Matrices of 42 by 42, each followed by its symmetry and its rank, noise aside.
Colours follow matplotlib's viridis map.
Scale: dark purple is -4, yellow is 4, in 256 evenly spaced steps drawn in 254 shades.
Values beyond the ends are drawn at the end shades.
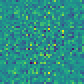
antisymmetric, rank six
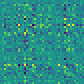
antisymmetric, rank four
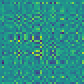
no symmetry, rank three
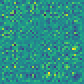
symmetric, rank six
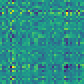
symmetric, rank three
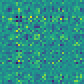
symmetric, rank four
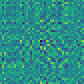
symmetric, rank four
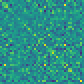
symmetric, rank six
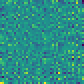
antisymmetric, rank four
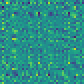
antisymmetric, rank four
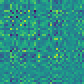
symmetric, rank three
